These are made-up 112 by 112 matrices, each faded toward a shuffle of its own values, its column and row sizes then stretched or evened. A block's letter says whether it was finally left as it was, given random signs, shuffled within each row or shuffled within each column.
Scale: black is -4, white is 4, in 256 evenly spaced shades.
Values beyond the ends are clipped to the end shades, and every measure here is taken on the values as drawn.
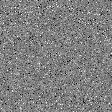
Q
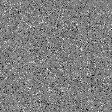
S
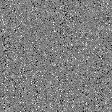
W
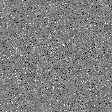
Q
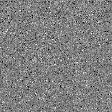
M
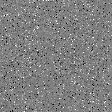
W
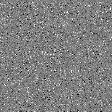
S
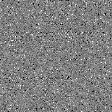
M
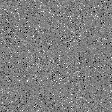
S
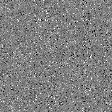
S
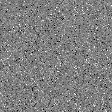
S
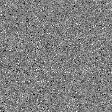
S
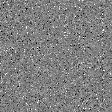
W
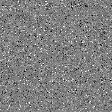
S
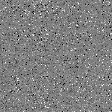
S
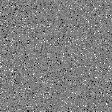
S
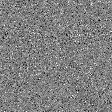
Q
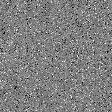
W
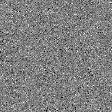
M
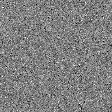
W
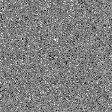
M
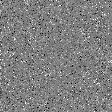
W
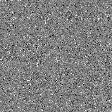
S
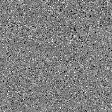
M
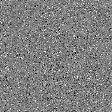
S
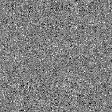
M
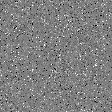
W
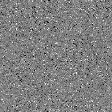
M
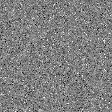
W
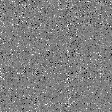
S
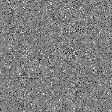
M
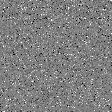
Q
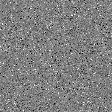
Q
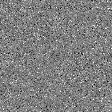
Q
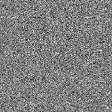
M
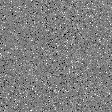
W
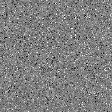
M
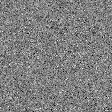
Q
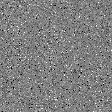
W
